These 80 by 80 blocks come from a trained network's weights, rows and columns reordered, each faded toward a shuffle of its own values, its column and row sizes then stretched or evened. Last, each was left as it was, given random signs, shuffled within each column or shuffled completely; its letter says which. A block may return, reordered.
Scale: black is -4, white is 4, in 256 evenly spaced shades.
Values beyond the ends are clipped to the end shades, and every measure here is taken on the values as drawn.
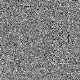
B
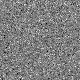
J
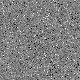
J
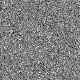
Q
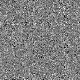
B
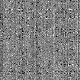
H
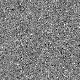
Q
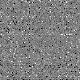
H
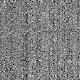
H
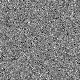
J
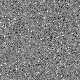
J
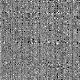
H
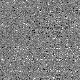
H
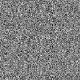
H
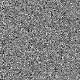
Q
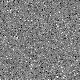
J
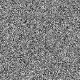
B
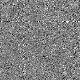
B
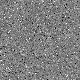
J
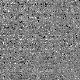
H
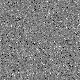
J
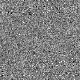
B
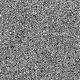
J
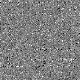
B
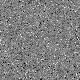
J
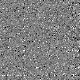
B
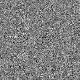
B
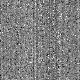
Q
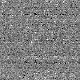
H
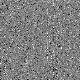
Q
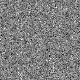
Q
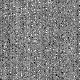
Q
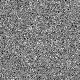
J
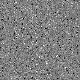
Q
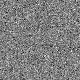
J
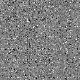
B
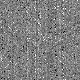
Q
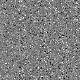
Q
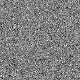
B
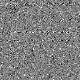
B
